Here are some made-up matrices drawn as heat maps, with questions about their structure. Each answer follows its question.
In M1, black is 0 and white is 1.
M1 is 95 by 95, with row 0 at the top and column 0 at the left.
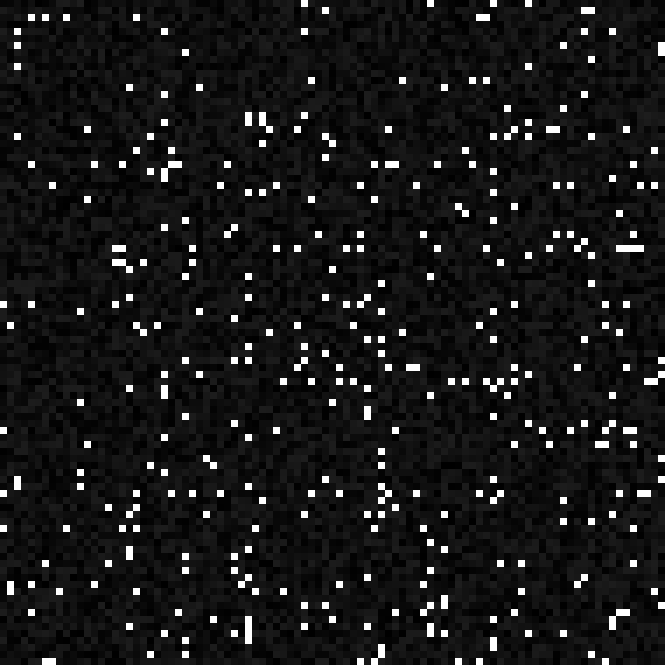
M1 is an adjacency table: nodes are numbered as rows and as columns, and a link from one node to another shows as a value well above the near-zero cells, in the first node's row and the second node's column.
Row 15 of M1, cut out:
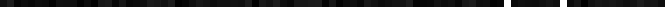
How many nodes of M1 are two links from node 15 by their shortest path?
6
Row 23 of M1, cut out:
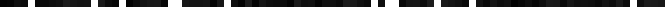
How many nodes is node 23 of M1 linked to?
12
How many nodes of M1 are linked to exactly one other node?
8
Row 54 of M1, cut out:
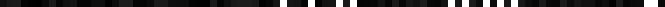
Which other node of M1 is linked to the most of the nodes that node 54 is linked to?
node 70
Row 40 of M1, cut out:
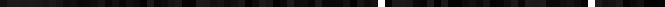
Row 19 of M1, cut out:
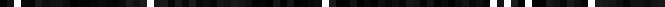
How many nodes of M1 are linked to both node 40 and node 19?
1
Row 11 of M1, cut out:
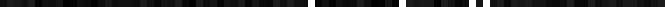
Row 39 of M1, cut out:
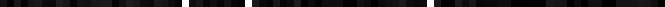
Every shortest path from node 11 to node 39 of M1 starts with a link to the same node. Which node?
node 69
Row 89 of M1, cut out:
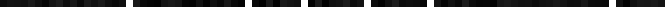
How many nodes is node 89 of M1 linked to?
6
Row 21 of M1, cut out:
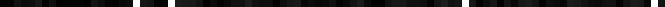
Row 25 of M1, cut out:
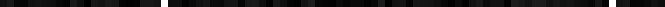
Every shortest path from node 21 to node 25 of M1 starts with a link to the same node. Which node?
node 24
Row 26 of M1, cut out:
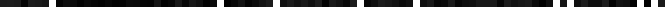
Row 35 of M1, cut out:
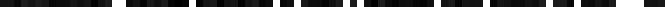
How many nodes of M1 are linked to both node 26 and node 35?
3
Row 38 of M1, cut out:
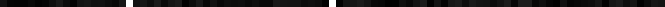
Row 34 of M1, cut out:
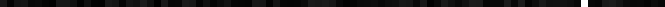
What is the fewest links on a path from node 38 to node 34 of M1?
6
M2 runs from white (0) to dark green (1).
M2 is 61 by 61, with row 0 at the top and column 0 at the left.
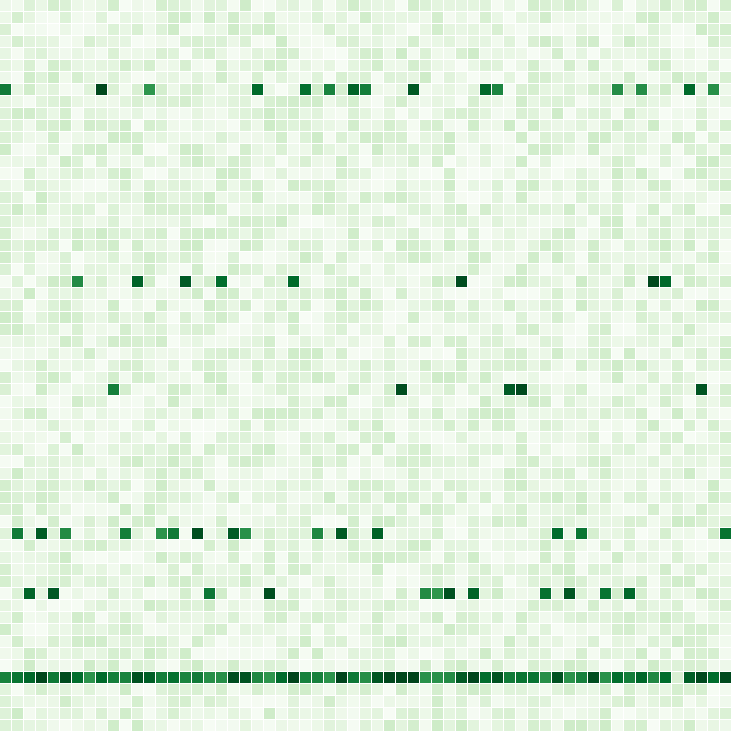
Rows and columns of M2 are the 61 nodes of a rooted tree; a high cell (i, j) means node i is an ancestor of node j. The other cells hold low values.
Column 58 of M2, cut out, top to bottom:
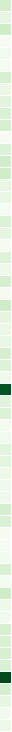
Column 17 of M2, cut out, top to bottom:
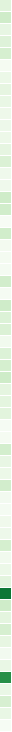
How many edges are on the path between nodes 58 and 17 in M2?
4
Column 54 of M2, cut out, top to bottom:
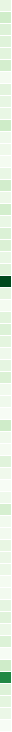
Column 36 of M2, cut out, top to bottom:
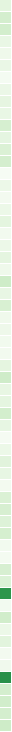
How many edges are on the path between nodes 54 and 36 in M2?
4
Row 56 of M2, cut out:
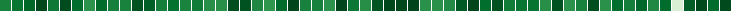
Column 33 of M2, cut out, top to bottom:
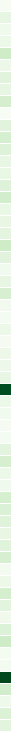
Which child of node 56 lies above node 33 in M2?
32
